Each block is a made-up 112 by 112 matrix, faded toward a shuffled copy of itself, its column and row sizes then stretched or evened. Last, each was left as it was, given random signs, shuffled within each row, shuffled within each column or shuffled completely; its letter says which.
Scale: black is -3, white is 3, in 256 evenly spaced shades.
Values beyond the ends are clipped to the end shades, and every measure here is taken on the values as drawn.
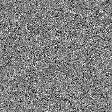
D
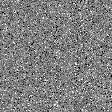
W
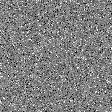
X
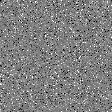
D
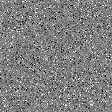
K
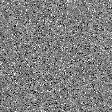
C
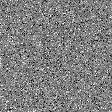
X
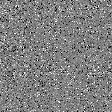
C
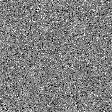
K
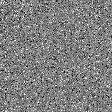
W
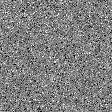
X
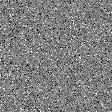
W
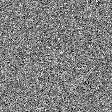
W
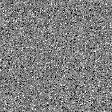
D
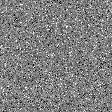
X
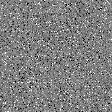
C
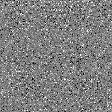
C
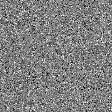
D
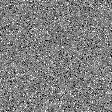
K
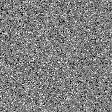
K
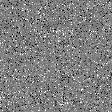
D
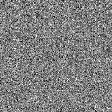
C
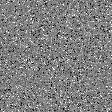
K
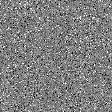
W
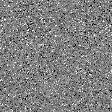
D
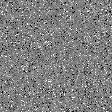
C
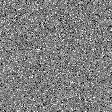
K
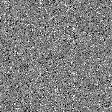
W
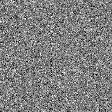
D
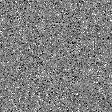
W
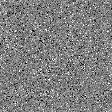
D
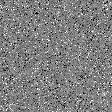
W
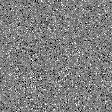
D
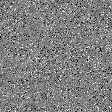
K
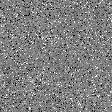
K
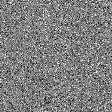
W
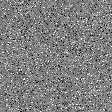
X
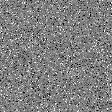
W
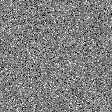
X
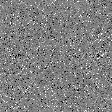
D
